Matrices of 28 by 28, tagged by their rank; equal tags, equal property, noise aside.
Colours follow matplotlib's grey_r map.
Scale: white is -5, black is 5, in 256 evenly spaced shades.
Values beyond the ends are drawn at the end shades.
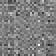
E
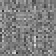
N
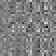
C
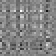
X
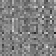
E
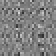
E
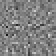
C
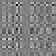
X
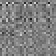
X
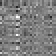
X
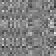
E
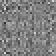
N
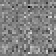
C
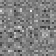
E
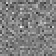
N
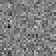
C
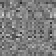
N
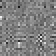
E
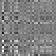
X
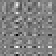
X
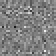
N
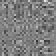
N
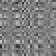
X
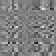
E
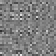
E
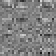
E
